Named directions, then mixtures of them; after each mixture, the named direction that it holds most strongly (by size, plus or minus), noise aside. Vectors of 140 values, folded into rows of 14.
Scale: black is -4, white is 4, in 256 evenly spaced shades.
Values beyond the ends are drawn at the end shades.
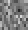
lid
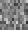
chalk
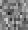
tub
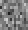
tub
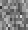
tub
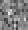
tub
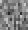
tub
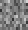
chalk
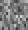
lid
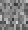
chalk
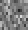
lid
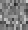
chalk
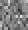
lid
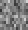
chalk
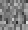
chalk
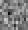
tub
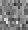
chalk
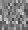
chalk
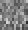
chalk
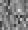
lid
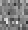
chalk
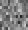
lid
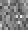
lid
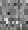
chalk
